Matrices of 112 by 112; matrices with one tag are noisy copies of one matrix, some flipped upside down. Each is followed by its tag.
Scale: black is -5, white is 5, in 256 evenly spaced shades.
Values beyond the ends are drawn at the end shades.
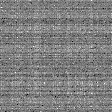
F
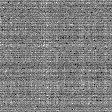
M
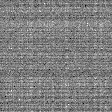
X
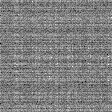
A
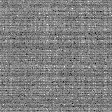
M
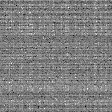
X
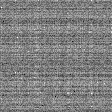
F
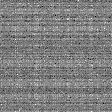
F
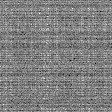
M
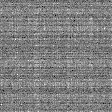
F
